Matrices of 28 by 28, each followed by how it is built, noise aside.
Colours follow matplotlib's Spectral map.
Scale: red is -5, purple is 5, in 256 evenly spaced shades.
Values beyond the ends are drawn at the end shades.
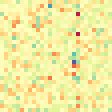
uneven columns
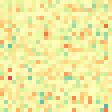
low rank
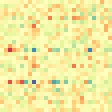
low rank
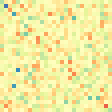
diagonal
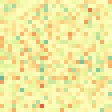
low rank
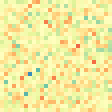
noise
